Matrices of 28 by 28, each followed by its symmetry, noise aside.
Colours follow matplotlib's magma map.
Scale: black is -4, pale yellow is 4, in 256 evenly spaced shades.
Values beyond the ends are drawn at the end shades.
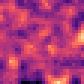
no symmetry.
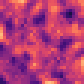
symmetric across the other diagonal.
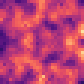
mirrored top to bottom.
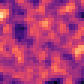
no symmetry.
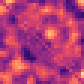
symmetric across the other diagonal.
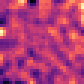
antisymmetric.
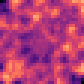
symmetric across the other diagonal.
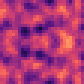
mirrored top to bottom.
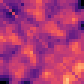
symmetric.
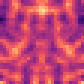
mirrored left to right.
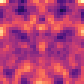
mirrored left to right.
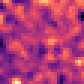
antisymmetric.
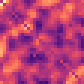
symmetric.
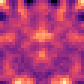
mirrored left to right.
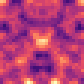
mirrored left to right.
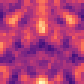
mirrored left to right.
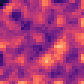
symmetric.
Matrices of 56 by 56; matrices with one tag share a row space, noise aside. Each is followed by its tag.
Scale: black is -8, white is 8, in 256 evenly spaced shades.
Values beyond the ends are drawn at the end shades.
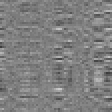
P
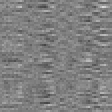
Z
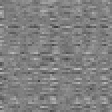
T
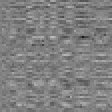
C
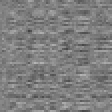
C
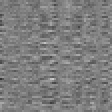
T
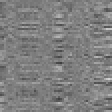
P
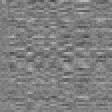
C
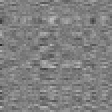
T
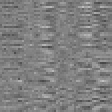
Z
